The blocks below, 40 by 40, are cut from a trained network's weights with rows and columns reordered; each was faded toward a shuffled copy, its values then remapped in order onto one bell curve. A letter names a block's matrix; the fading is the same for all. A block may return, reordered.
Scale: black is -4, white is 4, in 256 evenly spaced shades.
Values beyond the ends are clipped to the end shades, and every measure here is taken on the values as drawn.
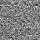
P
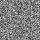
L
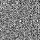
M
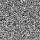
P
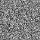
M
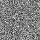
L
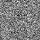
M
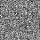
P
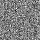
L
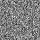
L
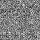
P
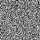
M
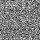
P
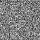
P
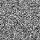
P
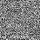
P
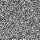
M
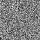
L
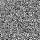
P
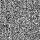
L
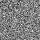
L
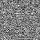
P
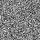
L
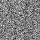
L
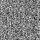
L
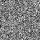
L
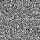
P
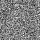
L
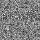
P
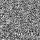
M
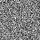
L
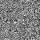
P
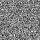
P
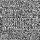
P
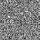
M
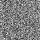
L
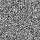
L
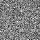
M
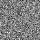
M
